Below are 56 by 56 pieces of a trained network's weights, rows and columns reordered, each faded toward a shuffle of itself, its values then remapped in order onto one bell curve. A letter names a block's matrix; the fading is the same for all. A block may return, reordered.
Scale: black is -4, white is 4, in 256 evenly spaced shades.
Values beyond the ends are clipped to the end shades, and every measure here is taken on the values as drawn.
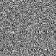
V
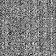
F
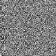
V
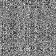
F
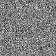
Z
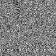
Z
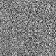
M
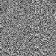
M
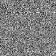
Z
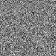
M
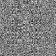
M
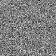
Z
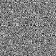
Z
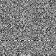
V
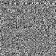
V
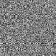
V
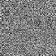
M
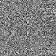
M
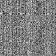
F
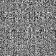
F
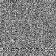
V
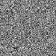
V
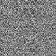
M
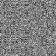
M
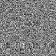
M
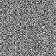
M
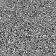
Z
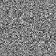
V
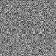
M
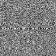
V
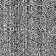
F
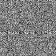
Z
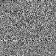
Z
